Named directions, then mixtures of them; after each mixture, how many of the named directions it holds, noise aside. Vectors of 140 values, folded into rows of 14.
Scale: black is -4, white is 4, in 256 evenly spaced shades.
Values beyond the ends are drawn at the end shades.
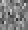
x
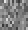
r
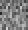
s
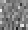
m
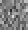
four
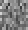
two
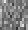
three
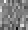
two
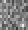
four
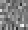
two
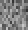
two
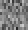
four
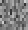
two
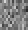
three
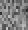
two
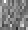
three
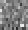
one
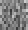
three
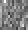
three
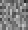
two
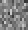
three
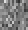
one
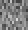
three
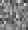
three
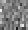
one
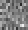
two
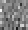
one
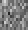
two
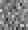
three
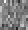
two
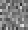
two
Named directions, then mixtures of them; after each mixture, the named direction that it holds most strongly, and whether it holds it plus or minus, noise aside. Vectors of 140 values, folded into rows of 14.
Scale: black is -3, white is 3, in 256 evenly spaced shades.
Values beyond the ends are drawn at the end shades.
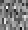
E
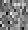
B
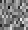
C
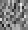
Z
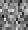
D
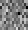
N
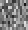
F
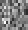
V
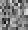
V, minus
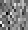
B, plus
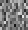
N, minus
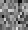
D, plus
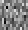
E, minus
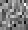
F, minus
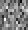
D, plus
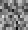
D, minus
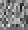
Z, minus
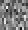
E, plus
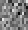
V, plus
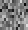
D, minus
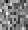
F, minus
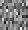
E, minus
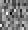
B, minus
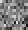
C, minus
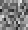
D, minus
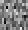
E, minus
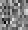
V, minus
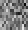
N, plus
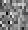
B, plus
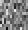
E, minus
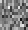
C, minus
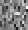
N, minus
